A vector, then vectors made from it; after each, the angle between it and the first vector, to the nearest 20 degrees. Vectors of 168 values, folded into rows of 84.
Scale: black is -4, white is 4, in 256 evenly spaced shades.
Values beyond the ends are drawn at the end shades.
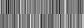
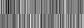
20 degrees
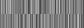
120 degrees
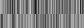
80 degrees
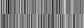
40 degrees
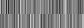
20 degrees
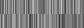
120 degrees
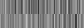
100 degrees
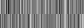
40 degrees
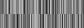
80 degrees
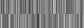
80 degrees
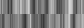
80 degrees
